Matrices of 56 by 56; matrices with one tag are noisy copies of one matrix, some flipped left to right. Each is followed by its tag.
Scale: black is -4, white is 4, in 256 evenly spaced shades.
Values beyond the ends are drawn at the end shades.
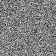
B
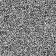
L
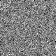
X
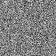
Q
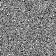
X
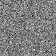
Q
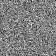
X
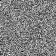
X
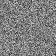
X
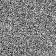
L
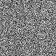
Q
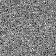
L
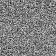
L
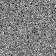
B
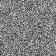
X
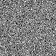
Q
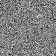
B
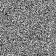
X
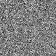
B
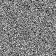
X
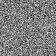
L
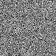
Q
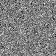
B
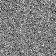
B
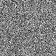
Q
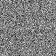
Q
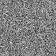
Q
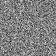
Q
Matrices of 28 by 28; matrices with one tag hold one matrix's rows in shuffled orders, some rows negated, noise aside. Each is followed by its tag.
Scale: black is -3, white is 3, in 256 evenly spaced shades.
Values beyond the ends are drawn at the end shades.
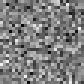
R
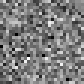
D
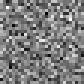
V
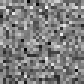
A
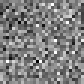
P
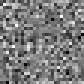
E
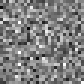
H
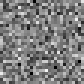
H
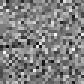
P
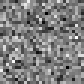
D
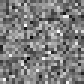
A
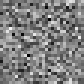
R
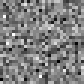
A
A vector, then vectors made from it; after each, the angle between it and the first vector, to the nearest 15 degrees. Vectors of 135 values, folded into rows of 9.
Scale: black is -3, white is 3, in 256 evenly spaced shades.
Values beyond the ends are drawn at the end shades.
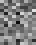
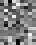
45 degrees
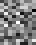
165 degrees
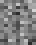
60 degrees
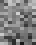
135 degrees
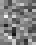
75 degrees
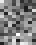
45 degrees
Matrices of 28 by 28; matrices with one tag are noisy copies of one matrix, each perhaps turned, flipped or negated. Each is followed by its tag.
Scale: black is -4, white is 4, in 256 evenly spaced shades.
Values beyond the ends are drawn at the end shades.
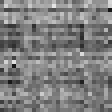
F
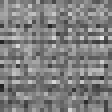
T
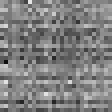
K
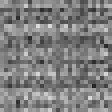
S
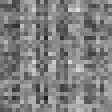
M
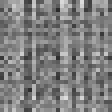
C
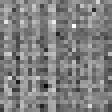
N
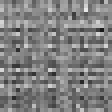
T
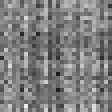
K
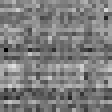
F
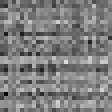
N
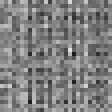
T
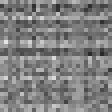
N
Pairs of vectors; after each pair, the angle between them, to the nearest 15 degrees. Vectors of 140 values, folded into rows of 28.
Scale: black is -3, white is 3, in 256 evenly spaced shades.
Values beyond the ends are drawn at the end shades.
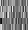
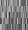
45 degrees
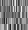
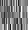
30 degrees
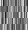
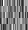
150 degrees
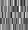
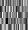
90 degrees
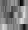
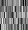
75 degrees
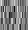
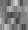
75 degrees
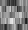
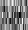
120 degrees
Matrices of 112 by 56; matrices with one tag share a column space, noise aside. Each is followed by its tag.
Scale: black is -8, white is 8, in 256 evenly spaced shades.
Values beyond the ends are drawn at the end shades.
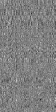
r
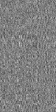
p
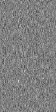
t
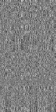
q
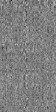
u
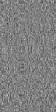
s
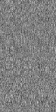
s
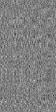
p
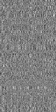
q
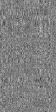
r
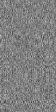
p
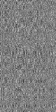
t
